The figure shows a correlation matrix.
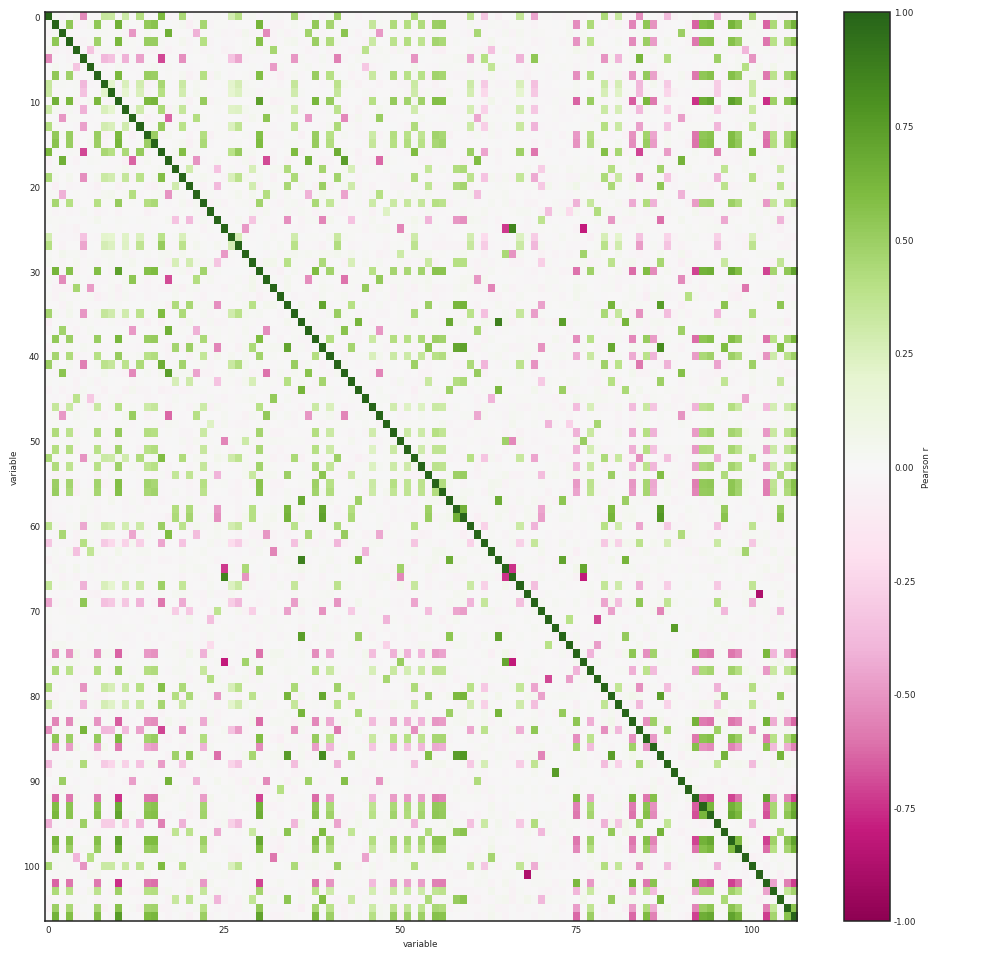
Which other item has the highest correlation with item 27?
16
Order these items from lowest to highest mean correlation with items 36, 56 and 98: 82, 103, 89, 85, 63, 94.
89, 63, 82, 103, 85, 94
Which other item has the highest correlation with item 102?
92
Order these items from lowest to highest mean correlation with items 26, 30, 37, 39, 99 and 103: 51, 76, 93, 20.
76, 20, 51, 93
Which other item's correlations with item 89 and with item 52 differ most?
72
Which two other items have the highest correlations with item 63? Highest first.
99, 6
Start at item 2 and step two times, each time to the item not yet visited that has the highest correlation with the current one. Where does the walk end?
42
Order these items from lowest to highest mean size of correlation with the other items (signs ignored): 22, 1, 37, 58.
37, 58, 22, 1
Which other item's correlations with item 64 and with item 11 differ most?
36
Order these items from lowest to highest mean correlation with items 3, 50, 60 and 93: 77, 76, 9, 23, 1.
23, 9, 76, 77, 1
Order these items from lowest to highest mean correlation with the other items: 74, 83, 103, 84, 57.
83, 84, 74, 57, 103
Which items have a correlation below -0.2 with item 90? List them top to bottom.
12, 21, 31, 47
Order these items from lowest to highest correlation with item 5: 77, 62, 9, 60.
60, 9, 77, 62
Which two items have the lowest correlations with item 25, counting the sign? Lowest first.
76, 65
